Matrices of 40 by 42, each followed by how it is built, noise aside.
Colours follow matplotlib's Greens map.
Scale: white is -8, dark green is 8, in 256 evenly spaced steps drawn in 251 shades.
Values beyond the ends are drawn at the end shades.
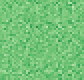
low rank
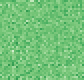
low rank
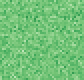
repeating columns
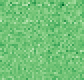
uneven rows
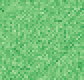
Hankel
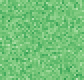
noise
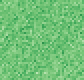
Hankel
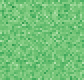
repeating columns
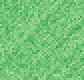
Hankel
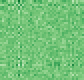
low rank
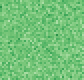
noise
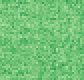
blocks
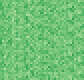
repeating rows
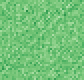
Hankel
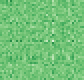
low rank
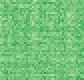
blocks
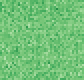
blocks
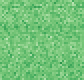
repeating columns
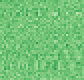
low rank
